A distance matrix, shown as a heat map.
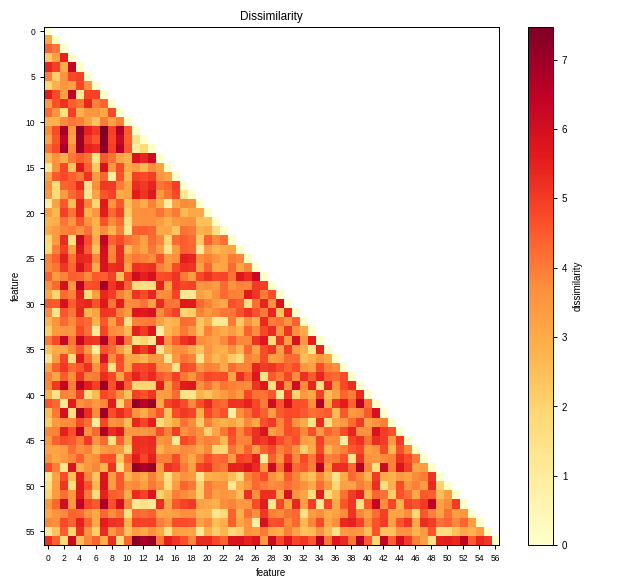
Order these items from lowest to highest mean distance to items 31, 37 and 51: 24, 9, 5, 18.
18, 24, 5, 9
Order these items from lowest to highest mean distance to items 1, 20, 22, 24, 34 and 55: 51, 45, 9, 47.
51, 45, 47, 9
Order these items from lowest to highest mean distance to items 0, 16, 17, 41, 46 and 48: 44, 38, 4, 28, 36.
36, 4, 38, 44, 28
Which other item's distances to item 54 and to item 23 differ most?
42
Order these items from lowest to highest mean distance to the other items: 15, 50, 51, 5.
15, 50, 51, 5
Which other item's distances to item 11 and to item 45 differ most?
13
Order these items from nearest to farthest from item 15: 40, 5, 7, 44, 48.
40, 44, 5, 48, 7
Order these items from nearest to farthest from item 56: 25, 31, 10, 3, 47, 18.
47, 18, 10, 31, 25, 3
